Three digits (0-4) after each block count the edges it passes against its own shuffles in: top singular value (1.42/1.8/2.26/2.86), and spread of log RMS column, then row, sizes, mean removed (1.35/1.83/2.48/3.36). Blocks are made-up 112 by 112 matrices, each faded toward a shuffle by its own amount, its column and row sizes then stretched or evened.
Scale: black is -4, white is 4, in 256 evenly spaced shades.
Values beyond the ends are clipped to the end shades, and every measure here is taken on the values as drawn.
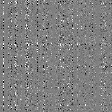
1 4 2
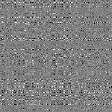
4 2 4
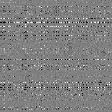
4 2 4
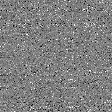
1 0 2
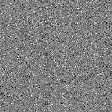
2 0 1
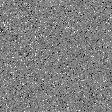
1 0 0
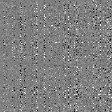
1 4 2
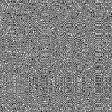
4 1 0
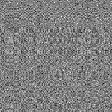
4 0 2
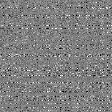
0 2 4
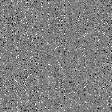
1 3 0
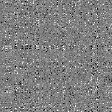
3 3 2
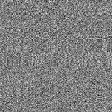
3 0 1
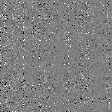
0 3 2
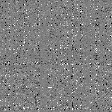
1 3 2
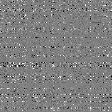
2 3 4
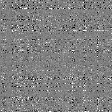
0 3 4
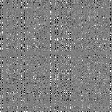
3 4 3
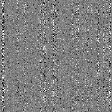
3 4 1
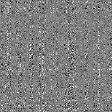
0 4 3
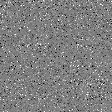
0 0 2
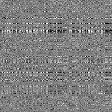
4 1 4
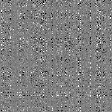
1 4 3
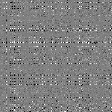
4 3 4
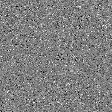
0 0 2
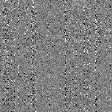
2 4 0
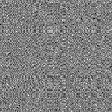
4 0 2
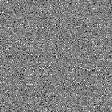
3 0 2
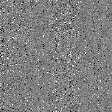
1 3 0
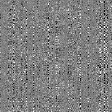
3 4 2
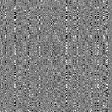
4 4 2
